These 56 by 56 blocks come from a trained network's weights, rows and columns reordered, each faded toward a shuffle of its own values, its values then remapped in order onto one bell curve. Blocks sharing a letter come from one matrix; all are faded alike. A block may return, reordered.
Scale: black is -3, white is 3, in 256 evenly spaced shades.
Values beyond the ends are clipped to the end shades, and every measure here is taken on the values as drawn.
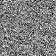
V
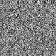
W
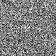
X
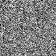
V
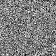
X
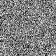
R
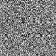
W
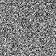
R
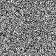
X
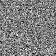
X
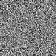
W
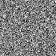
V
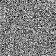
R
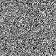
W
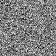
R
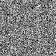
V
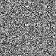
W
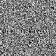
R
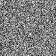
V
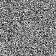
X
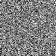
W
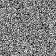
X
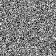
R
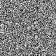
V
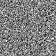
R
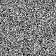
V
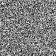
X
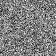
X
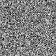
R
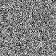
R
